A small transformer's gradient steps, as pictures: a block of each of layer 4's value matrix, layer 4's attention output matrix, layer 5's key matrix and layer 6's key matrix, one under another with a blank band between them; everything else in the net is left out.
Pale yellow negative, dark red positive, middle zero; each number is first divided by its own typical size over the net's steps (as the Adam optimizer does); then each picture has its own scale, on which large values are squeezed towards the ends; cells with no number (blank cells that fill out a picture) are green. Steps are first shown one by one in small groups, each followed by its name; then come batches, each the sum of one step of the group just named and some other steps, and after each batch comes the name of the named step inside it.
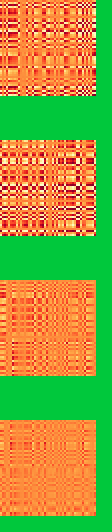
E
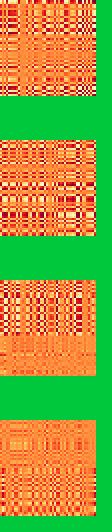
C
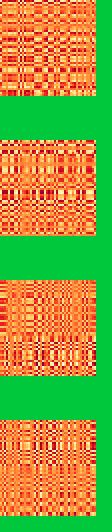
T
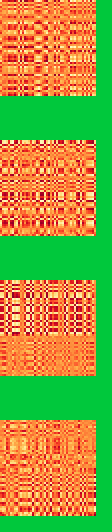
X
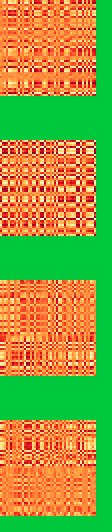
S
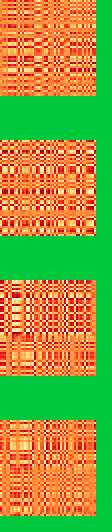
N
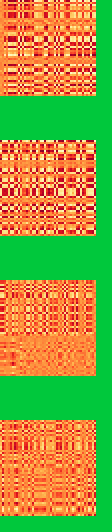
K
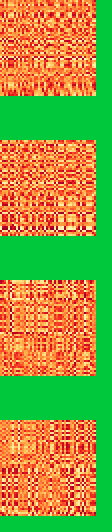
X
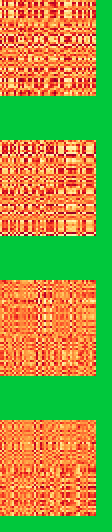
T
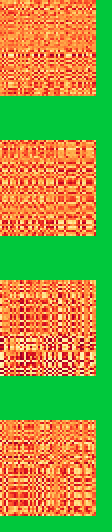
S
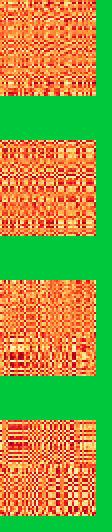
S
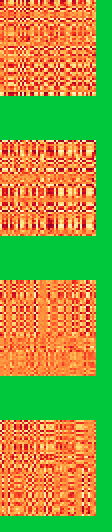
K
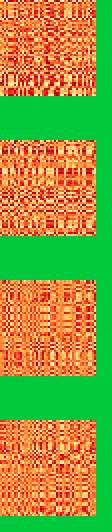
T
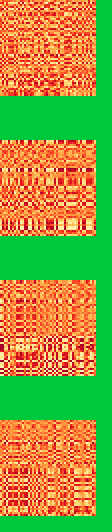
T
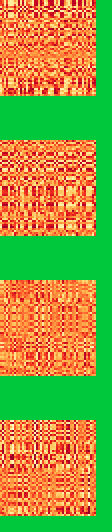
S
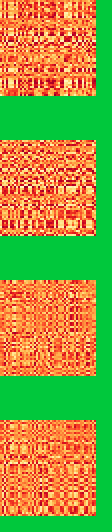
N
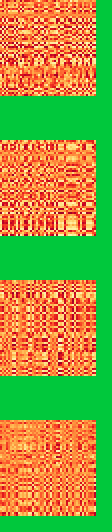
X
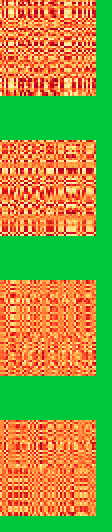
T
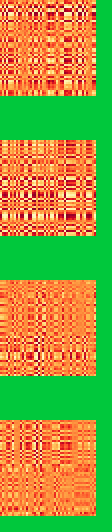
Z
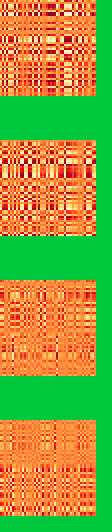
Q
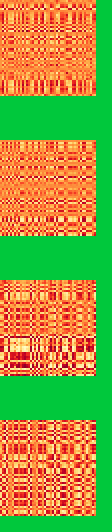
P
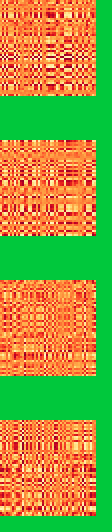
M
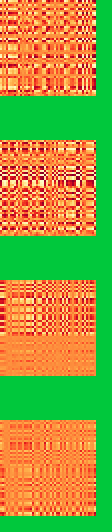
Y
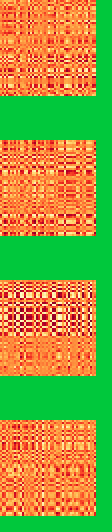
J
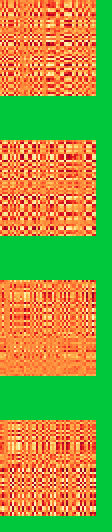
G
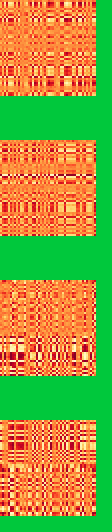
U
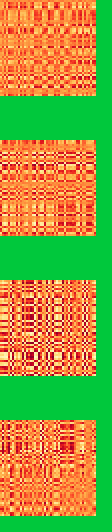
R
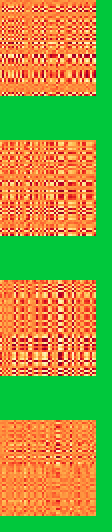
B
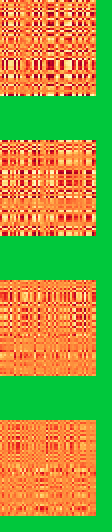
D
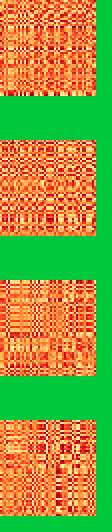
Y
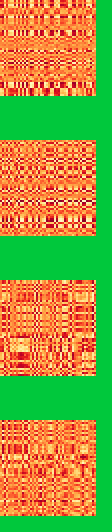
P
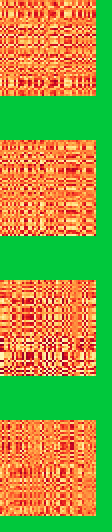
R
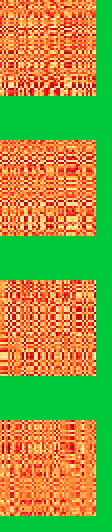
R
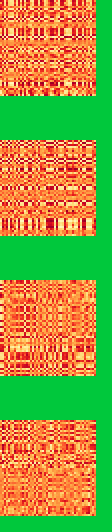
P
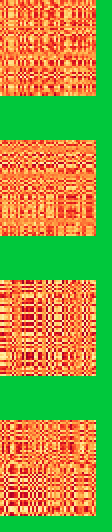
R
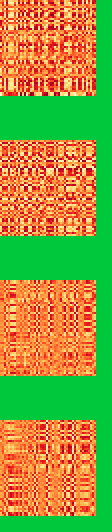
Y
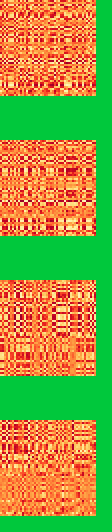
J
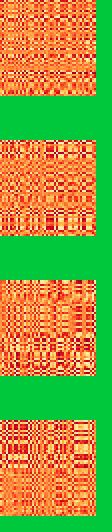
B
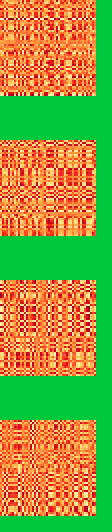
D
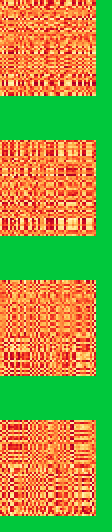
U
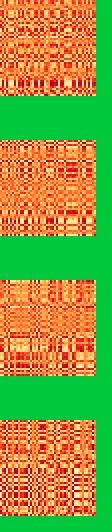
P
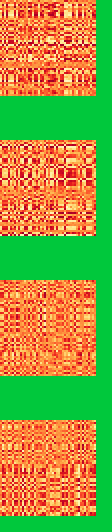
Q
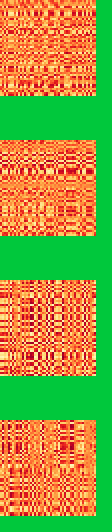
R
